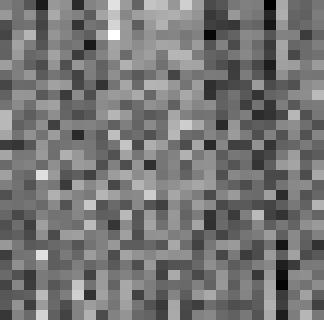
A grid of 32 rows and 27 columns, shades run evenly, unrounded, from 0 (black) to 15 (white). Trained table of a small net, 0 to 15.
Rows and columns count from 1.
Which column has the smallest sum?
23
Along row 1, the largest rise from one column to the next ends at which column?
24
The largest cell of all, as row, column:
4, 10
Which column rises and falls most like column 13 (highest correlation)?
22
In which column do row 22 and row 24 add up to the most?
11
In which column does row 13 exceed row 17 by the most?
16
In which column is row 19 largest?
12
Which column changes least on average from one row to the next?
2
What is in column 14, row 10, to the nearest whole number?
9
